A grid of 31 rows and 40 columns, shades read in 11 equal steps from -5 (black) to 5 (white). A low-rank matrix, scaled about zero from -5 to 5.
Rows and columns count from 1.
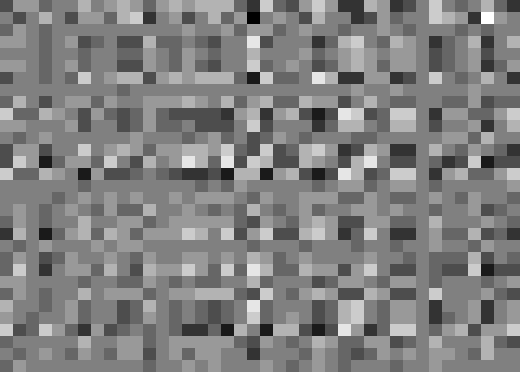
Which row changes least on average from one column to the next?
8
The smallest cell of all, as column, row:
20, 2
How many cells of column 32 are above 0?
12
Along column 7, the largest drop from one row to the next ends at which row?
15
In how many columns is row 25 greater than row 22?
19
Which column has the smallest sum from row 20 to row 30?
38
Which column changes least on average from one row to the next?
33
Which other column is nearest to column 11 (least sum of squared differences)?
17
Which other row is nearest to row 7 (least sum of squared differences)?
1
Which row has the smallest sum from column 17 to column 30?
28
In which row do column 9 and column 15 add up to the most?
14
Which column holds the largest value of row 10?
27
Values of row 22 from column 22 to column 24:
-1 0 1
